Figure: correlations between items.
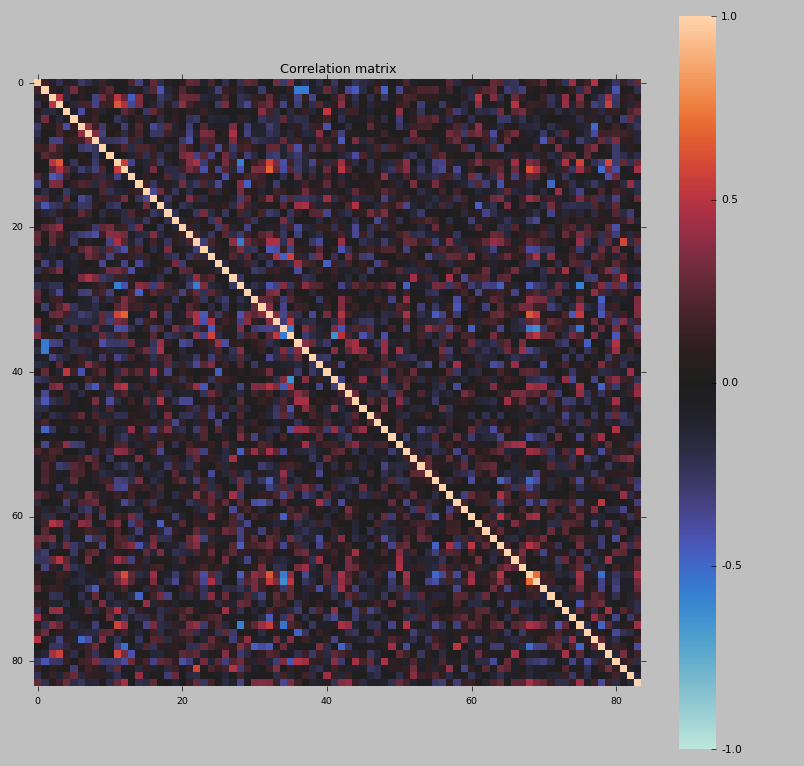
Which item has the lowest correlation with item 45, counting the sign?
35
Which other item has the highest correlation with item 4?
40
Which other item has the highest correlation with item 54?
34
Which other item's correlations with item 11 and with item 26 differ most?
75
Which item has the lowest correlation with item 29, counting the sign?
14
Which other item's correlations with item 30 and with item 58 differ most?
78
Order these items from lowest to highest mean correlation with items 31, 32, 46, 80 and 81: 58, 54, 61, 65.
58, 61, 54, 65
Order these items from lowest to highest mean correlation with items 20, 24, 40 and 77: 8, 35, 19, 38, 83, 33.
38, 19, 8, 83, 33, 35
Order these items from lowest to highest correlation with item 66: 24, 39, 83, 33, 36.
33, 36, 24, 83, 39
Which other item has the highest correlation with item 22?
81
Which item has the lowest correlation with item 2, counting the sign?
13
